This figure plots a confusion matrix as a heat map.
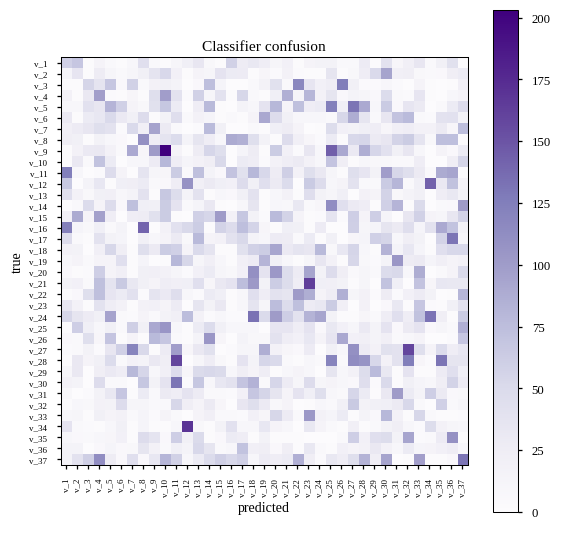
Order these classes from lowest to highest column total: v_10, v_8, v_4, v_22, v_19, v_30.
v_22, v_19, v_8, v_4, v_10, v_30
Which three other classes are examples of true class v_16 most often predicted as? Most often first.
v_8, v_1, v_35
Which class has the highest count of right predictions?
v_37
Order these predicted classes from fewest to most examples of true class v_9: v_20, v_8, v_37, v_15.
v_8, v_37, v_15, v_20
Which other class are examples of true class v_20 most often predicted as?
v_18
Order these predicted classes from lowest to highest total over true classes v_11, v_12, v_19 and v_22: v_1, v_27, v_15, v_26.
v_15, v_26, v_27, v_1
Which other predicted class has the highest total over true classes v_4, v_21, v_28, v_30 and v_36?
v_11
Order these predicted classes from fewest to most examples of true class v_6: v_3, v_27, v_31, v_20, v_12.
v_12, v_3, v_20, v_31, v_27
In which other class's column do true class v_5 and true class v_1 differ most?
v_27
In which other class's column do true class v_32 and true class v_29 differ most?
v_7
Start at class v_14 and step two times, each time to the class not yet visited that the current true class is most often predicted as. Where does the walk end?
v_10
